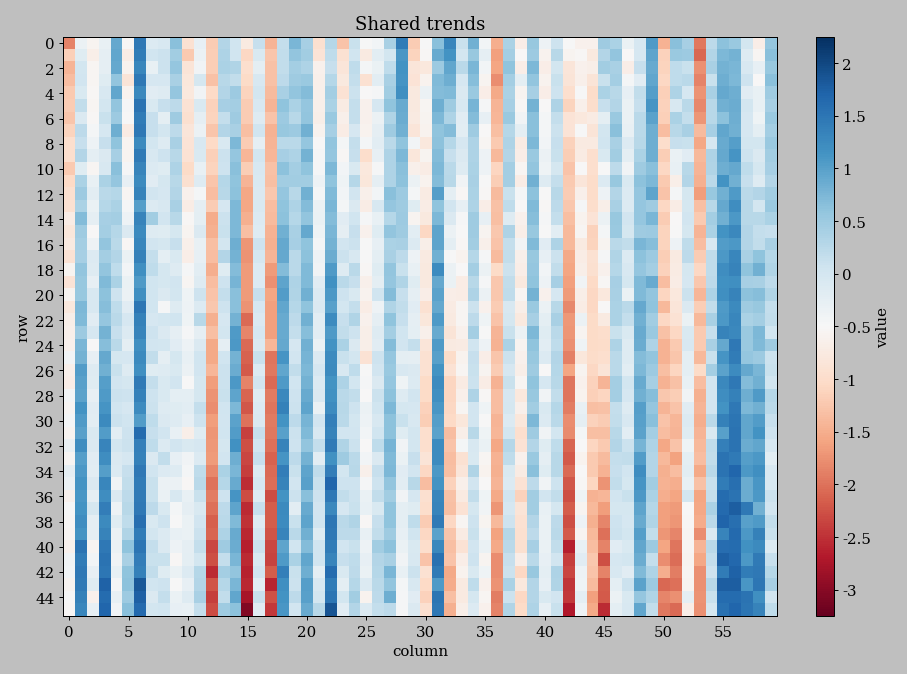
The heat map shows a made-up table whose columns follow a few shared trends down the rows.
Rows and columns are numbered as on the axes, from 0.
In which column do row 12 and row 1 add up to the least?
53
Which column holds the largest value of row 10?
6
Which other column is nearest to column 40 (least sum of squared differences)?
2
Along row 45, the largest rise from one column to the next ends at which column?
18
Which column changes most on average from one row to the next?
45
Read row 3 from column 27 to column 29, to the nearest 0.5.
0.5 1 -1
